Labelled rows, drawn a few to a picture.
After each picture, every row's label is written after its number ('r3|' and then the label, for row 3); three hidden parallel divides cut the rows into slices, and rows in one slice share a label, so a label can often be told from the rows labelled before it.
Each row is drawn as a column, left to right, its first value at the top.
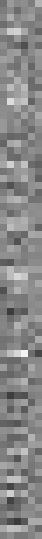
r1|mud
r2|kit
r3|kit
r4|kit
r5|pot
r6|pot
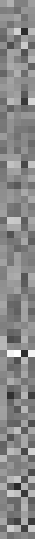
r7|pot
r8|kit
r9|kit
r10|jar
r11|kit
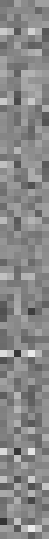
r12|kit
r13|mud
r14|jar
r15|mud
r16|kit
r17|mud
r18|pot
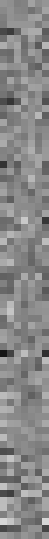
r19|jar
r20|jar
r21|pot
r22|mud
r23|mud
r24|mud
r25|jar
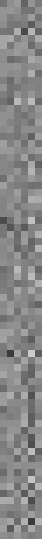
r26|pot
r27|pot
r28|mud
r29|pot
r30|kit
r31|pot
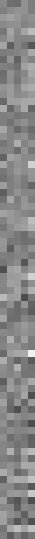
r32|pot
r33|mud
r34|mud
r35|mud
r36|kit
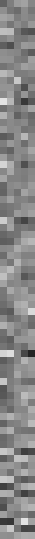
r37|kit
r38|kit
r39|pot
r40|jar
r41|jar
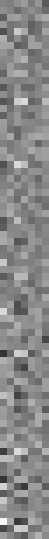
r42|jar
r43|pot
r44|kit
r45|kit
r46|pot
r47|pot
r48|mud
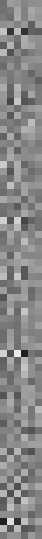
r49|kit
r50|jar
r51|kit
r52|jar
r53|pot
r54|pot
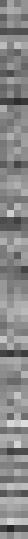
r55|jar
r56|jar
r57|jar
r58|jar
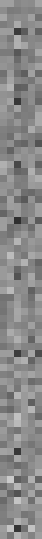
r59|mud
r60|mud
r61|jar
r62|pot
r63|mud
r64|pot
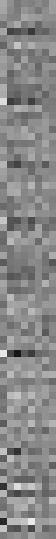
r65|kit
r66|jar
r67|jar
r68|pot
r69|jar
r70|pot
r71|pot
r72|pot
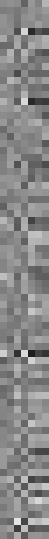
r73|mud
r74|mud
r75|jar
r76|kit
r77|jar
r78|jar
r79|jar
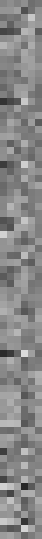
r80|jar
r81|jar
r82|pot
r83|kit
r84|mud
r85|pot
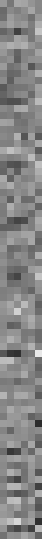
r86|pot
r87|jar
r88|jar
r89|pot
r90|pot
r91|kit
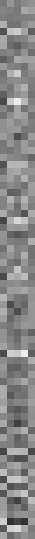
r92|jar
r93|kit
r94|kit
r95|kit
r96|pot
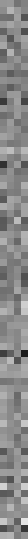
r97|jar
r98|pot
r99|mud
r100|jar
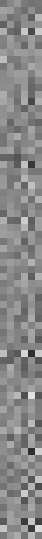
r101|mud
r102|pot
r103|pot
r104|kit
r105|jar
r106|kit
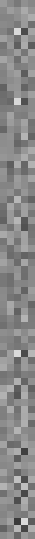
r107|pot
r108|pot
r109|kit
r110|jar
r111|mud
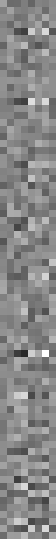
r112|mud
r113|pot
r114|jar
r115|jar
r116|kit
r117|mud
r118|kit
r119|pot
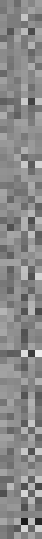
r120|pot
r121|pot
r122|pot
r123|kit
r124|jar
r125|kit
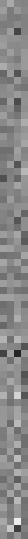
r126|pot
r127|mud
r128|jar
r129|mud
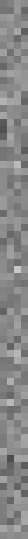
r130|mud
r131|mud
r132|mud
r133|pot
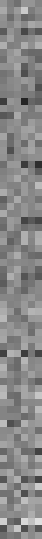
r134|jar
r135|mud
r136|mud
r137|jar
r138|pot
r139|jar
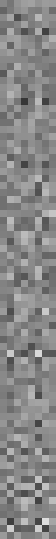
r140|pot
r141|kit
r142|pot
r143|jar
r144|pot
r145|kit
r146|jar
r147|pot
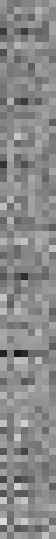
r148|jar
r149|mud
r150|jar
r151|jar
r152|pot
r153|pot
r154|pot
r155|mud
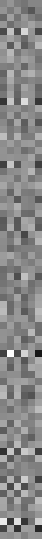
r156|jar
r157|kit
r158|jar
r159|kit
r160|mud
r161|jar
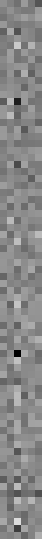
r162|pot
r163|mud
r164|jar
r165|mud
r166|pot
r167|pot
